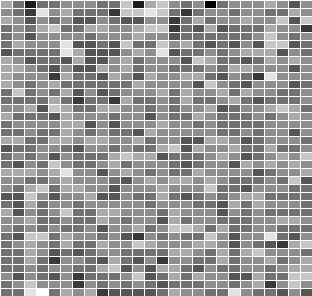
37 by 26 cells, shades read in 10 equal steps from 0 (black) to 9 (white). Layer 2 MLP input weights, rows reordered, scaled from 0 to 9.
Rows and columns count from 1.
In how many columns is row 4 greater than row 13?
15
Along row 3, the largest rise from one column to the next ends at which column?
26
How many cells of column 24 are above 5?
5
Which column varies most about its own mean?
3
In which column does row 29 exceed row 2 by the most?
16
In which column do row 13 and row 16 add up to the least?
10
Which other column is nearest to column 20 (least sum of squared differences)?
8
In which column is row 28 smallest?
14
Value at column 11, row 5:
5
